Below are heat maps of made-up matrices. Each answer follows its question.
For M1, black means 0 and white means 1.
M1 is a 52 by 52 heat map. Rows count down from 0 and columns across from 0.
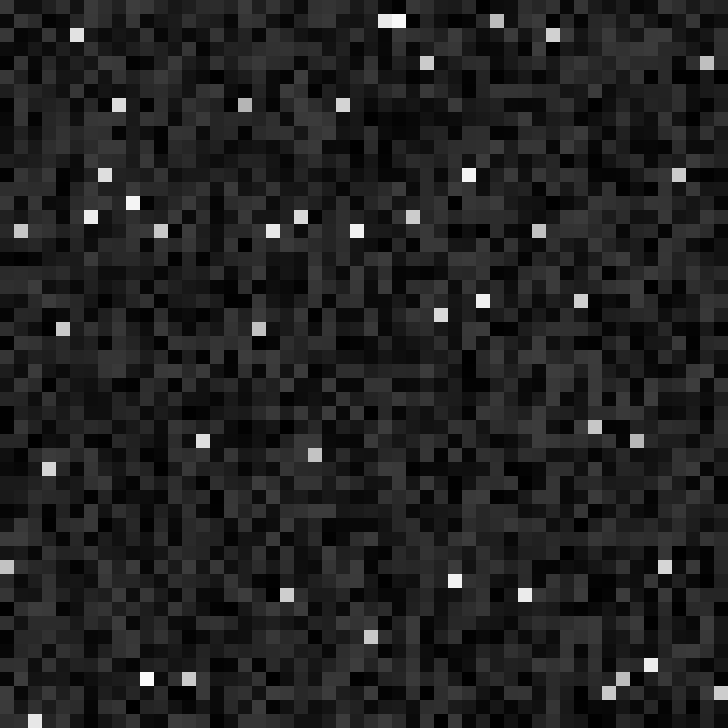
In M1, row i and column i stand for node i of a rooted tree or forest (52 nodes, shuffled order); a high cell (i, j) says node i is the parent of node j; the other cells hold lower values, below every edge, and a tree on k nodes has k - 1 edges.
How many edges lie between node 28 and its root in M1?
2
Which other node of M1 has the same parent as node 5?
39
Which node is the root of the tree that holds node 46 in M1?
40
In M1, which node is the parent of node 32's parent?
21
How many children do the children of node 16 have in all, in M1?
3
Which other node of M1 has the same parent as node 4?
18
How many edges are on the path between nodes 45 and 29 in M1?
7
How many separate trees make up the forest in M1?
7
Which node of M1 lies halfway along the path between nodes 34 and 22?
41
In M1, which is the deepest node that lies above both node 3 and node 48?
12
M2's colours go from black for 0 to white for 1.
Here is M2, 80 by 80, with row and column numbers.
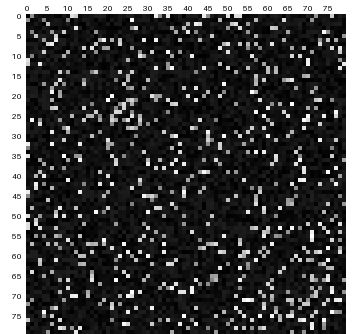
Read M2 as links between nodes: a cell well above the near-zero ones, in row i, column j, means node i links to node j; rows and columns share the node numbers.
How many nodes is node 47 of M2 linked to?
7
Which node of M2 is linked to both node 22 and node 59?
node 16
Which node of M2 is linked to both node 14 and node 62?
node 42
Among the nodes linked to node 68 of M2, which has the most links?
node 71
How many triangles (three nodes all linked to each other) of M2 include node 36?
8
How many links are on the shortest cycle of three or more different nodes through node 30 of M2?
3
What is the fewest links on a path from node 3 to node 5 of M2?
3
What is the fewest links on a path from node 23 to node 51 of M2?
4
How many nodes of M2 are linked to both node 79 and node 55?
0
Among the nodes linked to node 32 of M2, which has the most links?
node 26
